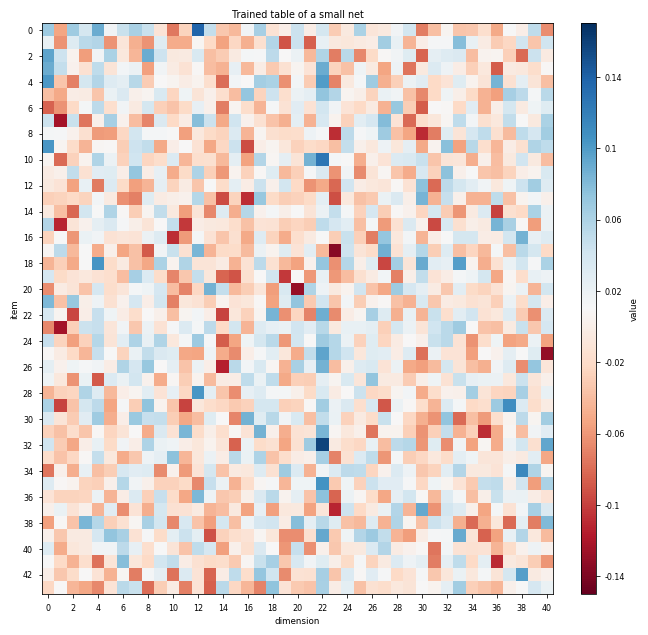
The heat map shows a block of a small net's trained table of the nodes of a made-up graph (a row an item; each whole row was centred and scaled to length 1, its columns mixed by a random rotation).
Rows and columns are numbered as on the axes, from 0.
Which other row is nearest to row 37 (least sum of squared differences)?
12
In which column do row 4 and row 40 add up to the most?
0
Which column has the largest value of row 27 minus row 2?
38
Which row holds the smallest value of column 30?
8
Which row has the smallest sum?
13
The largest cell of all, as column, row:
22, 32
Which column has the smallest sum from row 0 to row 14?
14
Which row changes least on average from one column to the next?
5
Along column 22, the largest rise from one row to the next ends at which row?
10
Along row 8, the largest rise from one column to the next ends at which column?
24
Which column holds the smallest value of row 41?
36
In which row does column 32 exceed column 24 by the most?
30
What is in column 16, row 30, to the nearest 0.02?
0.08
